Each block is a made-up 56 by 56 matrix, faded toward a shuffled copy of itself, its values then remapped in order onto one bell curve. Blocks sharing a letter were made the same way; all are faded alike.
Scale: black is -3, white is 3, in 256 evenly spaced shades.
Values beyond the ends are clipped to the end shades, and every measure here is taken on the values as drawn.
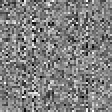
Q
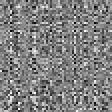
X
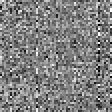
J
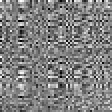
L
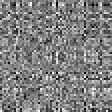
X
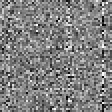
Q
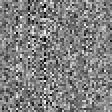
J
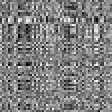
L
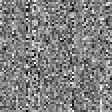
J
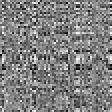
X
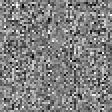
Q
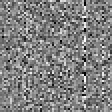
J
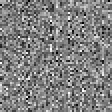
J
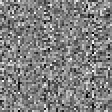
J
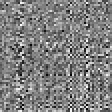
X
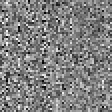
J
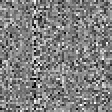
Q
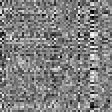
X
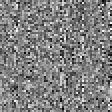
Q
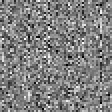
Q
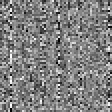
J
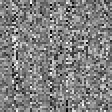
J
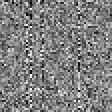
Q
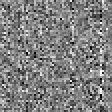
J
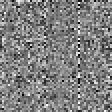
Q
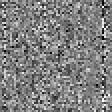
Q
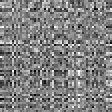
L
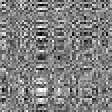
L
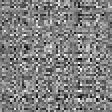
X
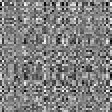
L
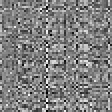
X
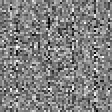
Q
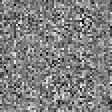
Q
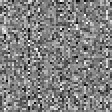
Q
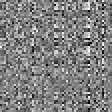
X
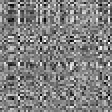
L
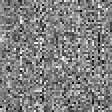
Q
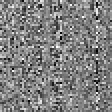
Q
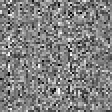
Q
